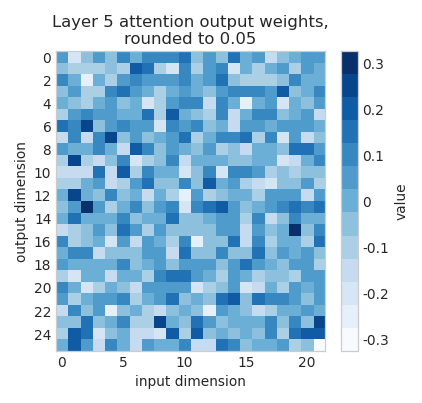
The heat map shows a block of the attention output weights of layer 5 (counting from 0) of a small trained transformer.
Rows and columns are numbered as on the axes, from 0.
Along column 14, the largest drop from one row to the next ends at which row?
1
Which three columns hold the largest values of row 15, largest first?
19, 5, 21
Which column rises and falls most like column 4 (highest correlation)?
17
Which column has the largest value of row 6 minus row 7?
2
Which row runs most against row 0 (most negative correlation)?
12
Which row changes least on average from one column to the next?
18
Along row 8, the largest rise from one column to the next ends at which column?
6
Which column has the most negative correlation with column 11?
7
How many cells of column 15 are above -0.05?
12
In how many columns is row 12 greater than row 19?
7
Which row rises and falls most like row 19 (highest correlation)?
0
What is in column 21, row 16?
0.15
